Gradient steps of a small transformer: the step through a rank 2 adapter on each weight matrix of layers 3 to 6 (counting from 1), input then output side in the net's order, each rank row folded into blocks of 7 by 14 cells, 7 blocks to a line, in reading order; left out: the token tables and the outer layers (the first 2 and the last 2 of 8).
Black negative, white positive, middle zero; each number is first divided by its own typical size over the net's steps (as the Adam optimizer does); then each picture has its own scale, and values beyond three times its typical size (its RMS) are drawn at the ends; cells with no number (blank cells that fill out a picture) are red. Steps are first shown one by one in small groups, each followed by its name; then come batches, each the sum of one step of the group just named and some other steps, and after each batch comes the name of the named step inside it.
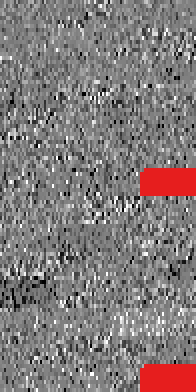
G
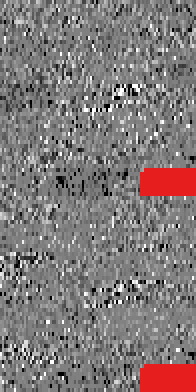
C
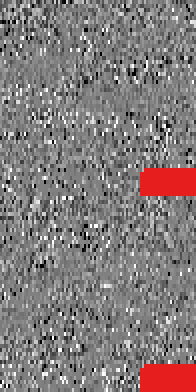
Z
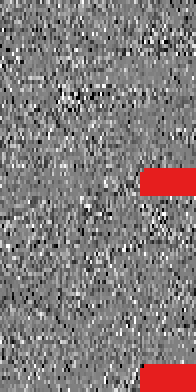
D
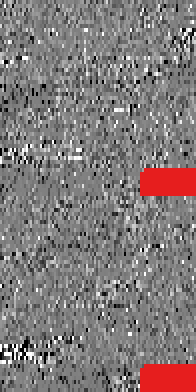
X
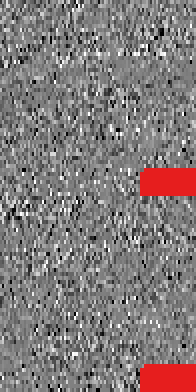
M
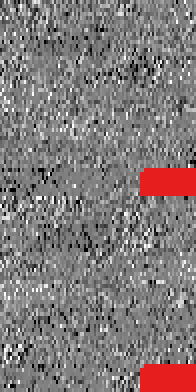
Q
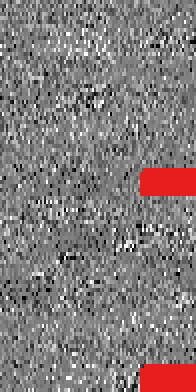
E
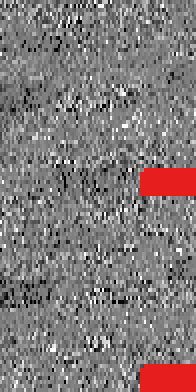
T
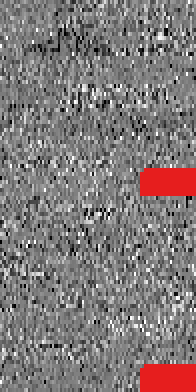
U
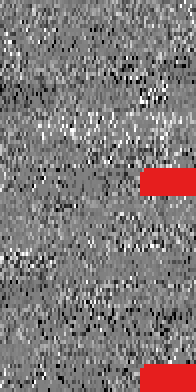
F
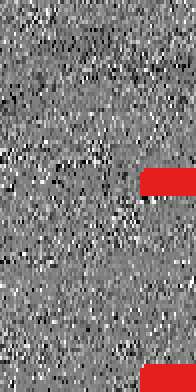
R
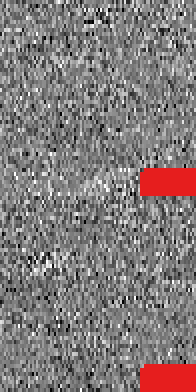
M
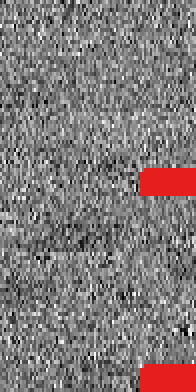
R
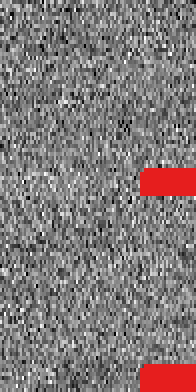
D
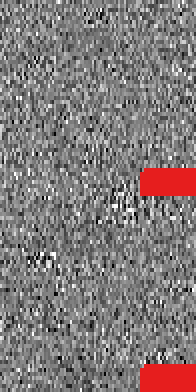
R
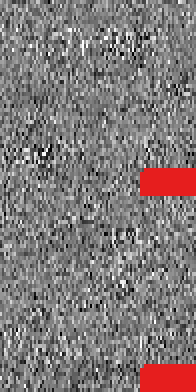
Q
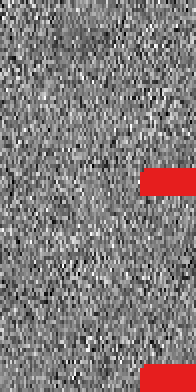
R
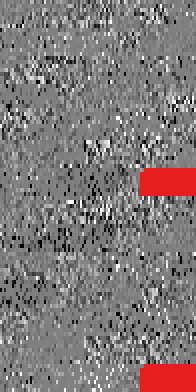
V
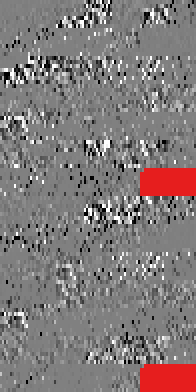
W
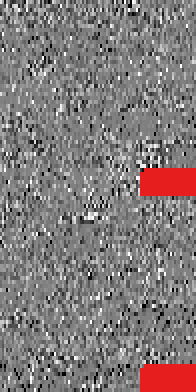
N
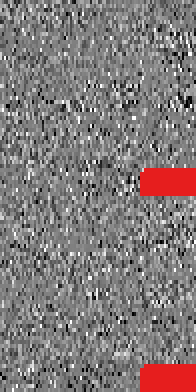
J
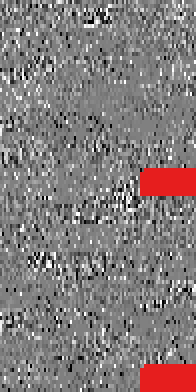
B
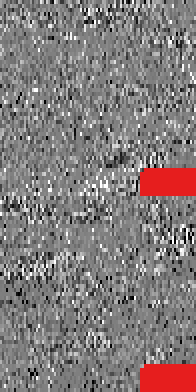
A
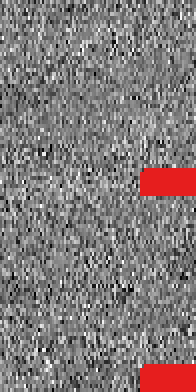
A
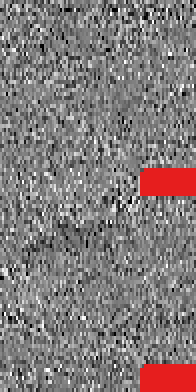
N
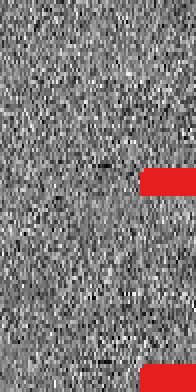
J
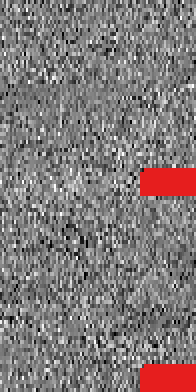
N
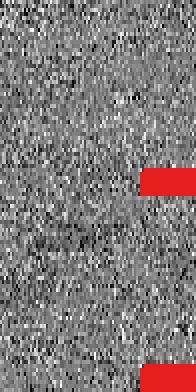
V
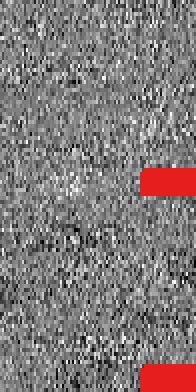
W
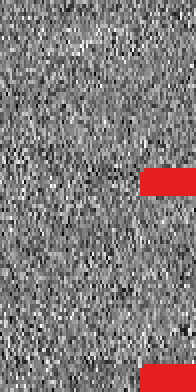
J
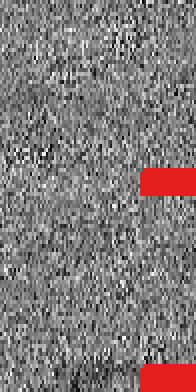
N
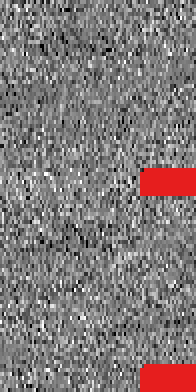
N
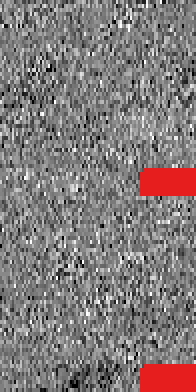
J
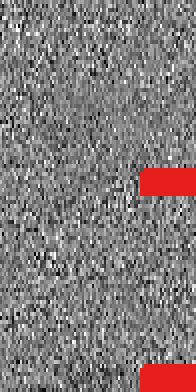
B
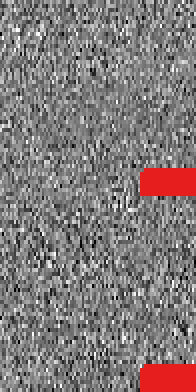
B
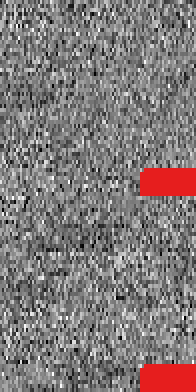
W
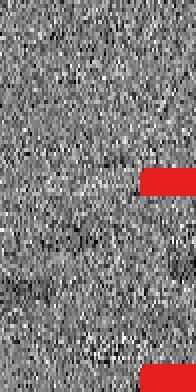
A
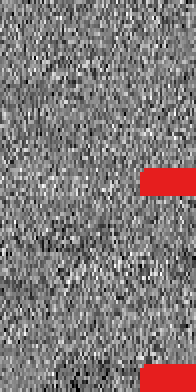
V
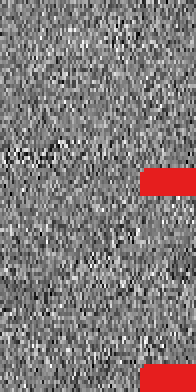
V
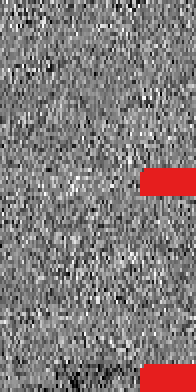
N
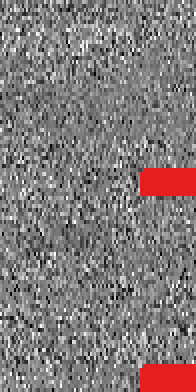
B
